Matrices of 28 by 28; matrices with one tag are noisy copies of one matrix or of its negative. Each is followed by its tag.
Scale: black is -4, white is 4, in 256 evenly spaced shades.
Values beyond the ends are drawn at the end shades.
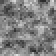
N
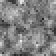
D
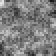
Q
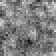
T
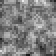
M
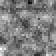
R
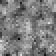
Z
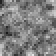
Q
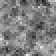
M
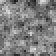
N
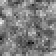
T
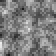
Z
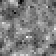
D
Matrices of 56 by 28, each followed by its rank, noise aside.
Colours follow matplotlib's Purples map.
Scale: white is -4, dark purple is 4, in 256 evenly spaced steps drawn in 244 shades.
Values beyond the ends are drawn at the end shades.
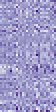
four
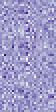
five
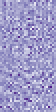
five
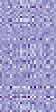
two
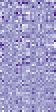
four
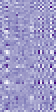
two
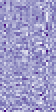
four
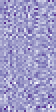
five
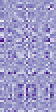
three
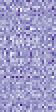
four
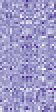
four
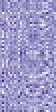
five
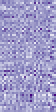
four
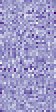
five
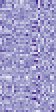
four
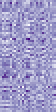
four
